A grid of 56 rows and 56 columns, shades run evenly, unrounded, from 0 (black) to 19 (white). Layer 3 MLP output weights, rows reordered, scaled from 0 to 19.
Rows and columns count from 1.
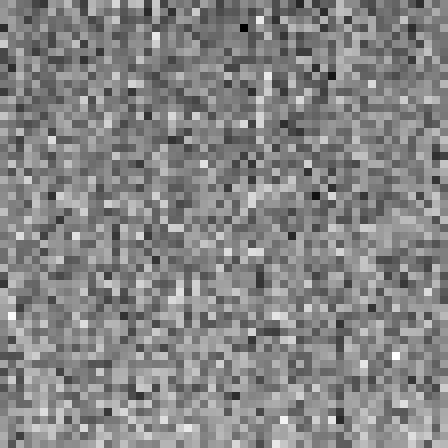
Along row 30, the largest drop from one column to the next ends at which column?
19
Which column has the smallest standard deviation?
49
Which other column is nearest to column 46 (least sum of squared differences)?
53
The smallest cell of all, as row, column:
4, 31
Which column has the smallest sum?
32
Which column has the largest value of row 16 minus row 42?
33
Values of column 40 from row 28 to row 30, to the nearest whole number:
10 5 11
